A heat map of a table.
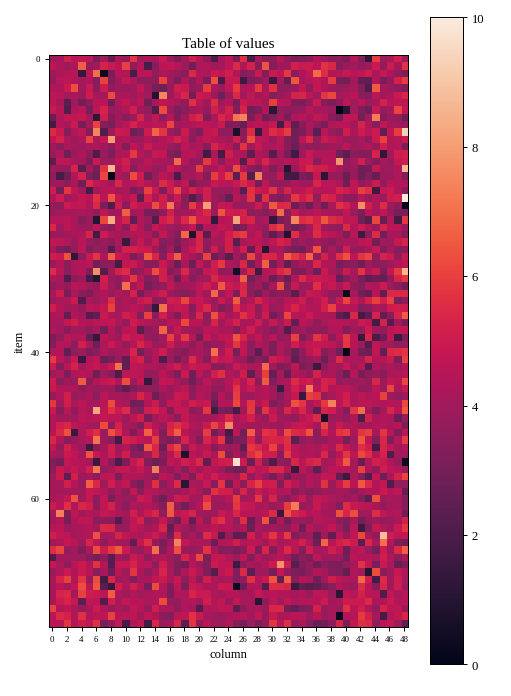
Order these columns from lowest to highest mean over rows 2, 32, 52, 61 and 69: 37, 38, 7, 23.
7, 38, 37, 23
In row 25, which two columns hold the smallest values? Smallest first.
10, 25
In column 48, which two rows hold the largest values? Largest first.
19, 10
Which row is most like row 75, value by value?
23
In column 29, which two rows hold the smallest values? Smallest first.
26, 72
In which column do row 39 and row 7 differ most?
40
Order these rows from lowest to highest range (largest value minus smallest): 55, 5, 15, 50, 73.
50, 73, 5, 15, 55
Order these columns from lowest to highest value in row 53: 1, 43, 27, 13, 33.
1, 33, 43, 27, 13
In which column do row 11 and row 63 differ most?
8
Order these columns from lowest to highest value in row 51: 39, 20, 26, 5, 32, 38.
26, 20, 38, 5, 39, 32
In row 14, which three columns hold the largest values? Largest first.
39, 17, 21
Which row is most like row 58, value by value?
54
